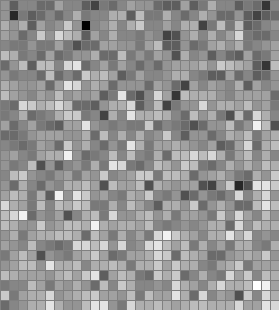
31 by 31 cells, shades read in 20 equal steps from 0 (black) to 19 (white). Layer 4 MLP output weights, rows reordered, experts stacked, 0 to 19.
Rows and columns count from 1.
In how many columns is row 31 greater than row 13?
23
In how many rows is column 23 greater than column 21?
10
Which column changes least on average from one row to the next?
4
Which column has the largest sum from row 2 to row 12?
8
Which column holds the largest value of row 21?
30
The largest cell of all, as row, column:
29, 29
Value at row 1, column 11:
5
